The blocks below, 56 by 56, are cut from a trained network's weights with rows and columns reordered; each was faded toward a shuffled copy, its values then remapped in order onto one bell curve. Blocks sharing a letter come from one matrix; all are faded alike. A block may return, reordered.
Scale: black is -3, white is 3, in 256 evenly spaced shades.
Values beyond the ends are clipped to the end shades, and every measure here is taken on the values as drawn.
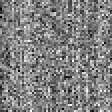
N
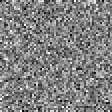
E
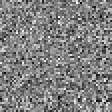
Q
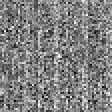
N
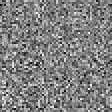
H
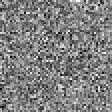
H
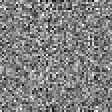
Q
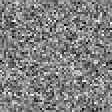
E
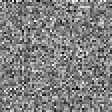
Q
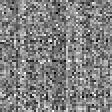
N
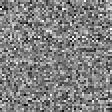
E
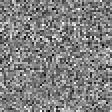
E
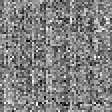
N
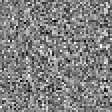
H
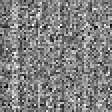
N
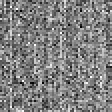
N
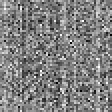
N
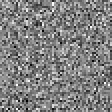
Q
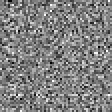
Q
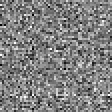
Q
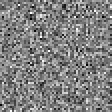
Q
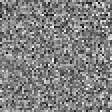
Q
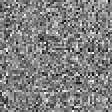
Q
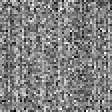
N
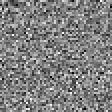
H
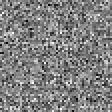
E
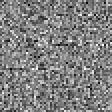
E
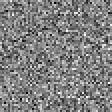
E
